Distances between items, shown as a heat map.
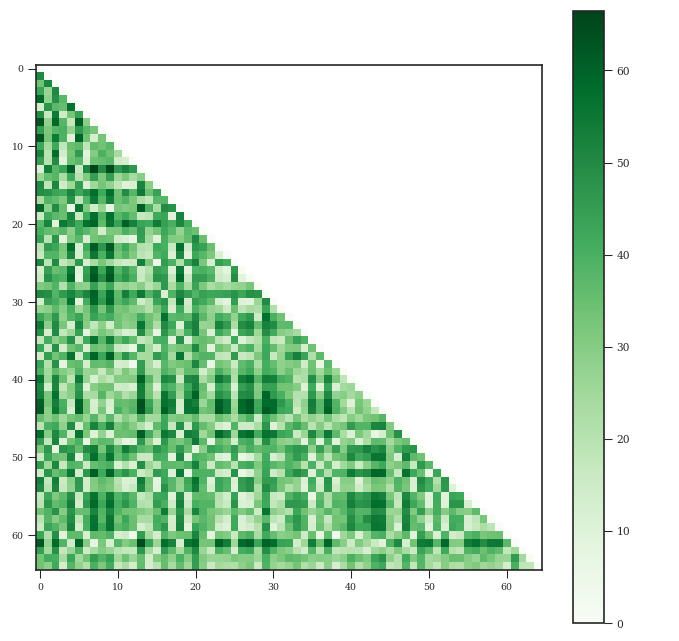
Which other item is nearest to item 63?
14
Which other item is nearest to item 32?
28
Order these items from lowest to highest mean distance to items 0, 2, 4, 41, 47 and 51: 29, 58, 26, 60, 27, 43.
60, 43, 58, 26, 27, 29
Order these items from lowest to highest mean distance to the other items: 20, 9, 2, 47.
47, 9, 2, 20
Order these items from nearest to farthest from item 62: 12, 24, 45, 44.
12, 45, 44, 24
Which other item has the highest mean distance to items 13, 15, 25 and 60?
20
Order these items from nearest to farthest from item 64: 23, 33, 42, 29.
23, 42, 33, 29
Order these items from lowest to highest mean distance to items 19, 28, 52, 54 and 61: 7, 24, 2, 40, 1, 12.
24, 12, 1, 40, 7, 2
